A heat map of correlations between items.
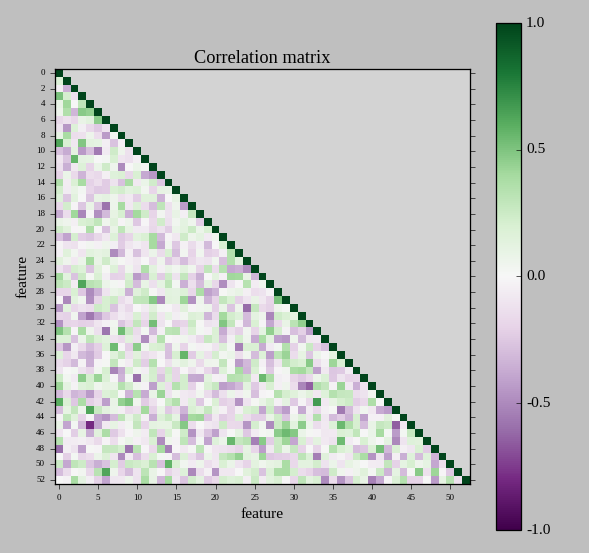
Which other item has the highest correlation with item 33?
42
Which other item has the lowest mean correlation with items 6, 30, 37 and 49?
33
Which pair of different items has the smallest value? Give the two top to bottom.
4, 45
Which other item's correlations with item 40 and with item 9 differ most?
48
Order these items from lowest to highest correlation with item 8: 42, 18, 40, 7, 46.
46, 7, 18, 40, 42
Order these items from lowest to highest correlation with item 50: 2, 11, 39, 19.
19, 39, 11, 2
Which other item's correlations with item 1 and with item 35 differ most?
7
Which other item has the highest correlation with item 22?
47
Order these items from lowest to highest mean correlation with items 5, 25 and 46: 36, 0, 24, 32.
24, 36, 0, 32
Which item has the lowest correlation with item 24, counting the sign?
30
